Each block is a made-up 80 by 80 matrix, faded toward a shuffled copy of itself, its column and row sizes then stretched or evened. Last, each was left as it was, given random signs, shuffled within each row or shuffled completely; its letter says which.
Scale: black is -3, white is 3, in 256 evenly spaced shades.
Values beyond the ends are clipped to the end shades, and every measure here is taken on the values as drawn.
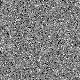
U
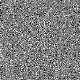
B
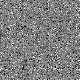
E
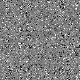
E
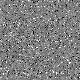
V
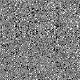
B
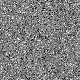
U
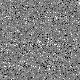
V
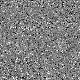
V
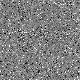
V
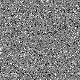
V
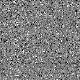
E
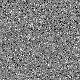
U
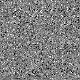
E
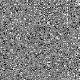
B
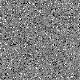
E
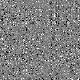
B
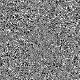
E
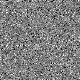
V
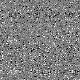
B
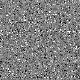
E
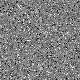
U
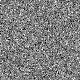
U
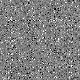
B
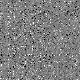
B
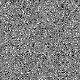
B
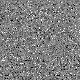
V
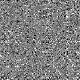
B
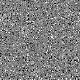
B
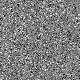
U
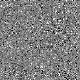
B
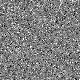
U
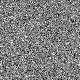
U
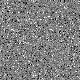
V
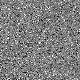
V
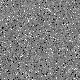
U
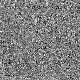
V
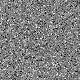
U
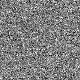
V
